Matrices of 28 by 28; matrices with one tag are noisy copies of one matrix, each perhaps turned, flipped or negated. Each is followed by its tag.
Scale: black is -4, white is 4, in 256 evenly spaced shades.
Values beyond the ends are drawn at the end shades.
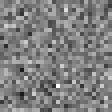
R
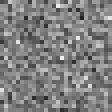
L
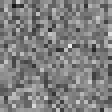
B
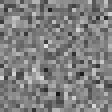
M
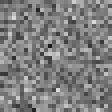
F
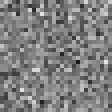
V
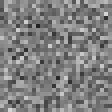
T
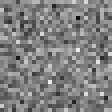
L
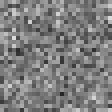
B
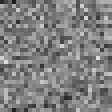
F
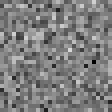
M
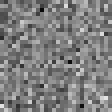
V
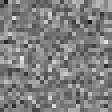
V
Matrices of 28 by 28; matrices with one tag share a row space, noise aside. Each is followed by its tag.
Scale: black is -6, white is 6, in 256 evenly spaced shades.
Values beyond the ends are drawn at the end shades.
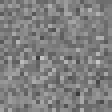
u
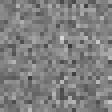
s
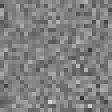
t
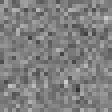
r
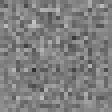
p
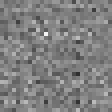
r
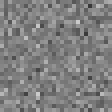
u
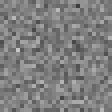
r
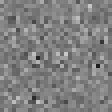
r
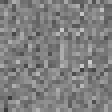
r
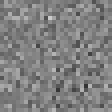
u
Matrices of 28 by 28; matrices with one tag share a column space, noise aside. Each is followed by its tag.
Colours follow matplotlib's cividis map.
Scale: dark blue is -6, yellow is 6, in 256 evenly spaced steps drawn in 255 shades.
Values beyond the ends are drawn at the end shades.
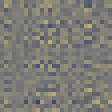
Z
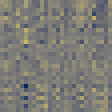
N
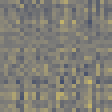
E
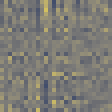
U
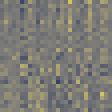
E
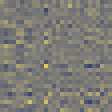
Z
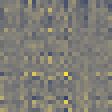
U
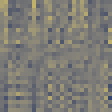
N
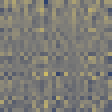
U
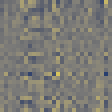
U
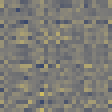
Z
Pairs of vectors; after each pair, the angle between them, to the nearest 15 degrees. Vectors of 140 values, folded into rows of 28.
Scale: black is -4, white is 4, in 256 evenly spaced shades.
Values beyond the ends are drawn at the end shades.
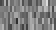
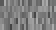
30 degrees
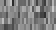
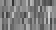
60 degrees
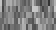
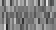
90 degrees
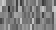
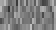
30 degrees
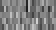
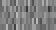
45 degrees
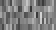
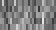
105 degrees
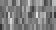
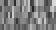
45 degrees
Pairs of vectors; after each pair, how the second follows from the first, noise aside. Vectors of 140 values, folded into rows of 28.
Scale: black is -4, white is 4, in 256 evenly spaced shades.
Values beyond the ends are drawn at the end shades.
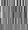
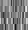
shuffled.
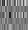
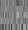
reversed, negated, shrunk.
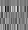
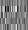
copied.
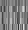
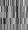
reversed, negated.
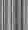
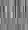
reversed, negated, partly zeroed.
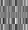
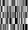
negated, scaled up.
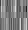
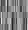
reversed, negated.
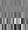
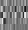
wrapped around, negated.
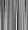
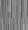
reversed, negated, shrunk.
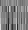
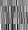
copied.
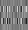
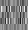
reversed, negated.
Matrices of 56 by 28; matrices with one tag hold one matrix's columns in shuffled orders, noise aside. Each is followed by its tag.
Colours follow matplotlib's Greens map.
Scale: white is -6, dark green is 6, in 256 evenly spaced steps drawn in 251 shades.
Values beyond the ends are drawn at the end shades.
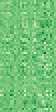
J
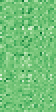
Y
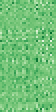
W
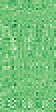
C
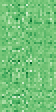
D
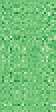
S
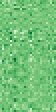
W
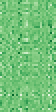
J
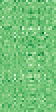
Y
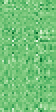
W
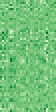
W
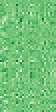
D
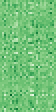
J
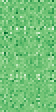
Y
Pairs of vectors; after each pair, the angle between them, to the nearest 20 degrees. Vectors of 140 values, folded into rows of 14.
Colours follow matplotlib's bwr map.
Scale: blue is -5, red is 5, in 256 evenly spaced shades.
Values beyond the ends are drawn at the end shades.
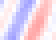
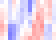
40 degrees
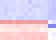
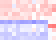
160 degrees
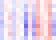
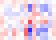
120 degrees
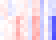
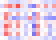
80 degrees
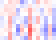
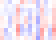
140 degrees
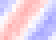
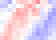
20 degrees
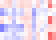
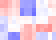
80 degrees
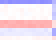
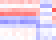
120 degrees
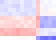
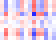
80 degrees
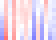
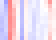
80 degrees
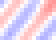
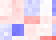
80 degrees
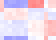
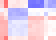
120 degrees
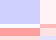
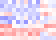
40 degrees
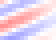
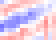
160 degrees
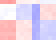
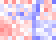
40 degrees
